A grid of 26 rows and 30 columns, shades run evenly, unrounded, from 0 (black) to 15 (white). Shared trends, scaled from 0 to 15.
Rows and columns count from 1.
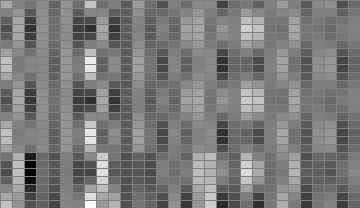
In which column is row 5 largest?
21
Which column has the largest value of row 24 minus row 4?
8
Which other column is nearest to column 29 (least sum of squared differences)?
14
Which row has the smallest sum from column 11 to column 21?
26
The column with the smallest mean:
3
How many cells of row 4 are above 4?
26
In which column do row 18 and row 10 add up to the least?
19
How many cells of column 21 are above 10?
10
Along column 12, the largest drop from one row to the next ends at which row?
20
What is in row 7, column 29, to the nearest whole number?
5
